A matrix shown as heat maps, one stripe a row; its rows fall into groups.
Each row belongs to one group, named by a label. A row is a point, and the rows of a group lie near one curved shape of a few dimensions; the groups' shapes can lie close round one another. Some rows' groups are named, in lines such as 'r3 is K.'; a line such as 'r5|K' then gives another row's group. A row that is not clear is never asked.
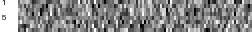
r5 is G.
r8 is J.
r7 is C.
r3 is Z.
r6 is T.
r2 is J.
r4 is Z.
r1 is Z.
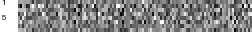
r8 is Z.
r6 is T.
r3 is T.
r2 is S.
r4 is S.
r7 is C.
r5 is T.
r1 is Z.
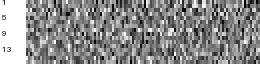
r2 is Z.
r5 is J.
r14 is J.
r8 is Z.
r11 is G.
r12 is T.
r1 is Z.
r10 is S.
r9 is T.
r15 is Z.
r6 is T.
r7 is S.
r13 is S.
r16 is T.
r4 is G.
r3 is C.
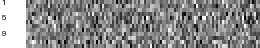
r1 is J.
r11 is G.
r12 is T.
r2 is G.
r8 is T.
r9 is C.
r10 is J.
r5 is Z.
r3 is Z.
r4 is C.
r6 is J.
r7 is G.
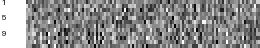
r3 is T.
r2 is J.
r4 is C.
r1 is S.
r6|Z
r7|Z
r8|T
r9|G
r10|Z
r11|G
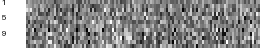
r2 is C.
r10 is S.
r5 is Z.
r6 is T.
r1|Z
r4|S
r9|S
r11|S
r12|T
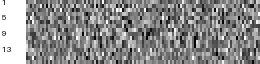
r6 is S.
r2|J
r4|S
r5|T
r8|J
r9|T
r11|J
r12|J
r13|T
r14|Z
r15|S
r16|J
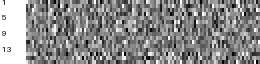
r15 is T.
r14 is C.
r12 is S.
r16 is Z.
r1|Z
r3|S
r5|G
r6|J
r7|G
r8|J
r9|G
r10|J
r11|S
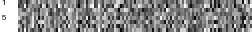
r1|S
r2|S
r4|G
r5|J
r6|S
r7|J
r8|S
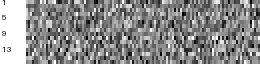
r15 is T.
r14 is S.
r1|G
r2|S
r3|Z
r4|C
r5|C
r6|S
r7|S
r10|S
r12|J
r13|C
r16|G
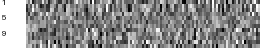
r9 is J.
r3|S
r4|S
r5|C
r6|G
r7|C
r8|Z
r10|J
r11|Z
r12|G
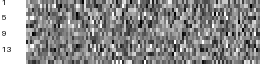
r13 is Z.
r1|T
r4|S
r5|T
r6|T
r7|C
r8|Z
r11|J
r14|J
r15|Z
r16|S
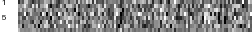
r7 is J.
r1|G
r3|T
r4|S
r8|C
